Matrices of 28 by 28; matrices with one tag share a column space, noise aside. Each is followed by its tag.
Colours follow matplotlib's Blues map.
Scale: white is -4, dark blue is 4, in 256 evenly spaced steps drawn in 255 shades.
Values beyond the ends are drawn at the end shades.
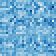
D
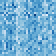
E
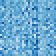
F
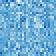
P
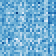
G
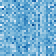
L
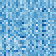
F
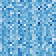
L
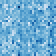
D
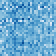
D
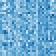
E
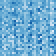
F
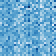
L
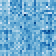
E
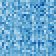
E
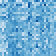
P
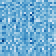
G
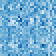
D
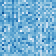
G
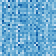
L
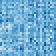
G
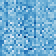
F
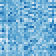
G
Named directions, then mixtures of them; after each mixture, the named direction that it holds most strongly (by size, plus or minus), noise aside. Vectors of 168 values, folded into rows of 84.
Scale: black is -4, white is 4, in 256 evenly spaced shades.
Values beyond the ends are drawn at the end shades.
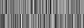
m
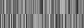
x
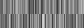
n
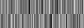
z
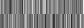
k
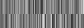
n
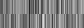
n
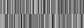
m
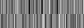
z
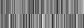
n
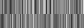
k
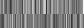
k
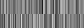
x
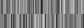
n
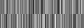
n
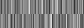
z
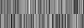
z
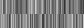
n
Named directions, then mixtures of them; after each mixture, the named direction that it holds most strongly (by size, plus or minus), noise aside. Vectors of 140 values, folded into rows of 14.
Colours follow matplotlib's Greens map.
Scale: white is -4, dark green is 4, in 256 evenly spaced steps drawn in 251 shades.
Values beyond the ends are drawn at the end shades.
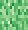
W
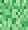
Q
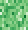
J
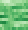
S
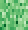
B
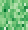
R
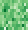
R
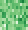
B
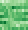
S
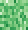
J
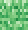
S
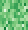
R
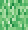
W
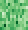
B
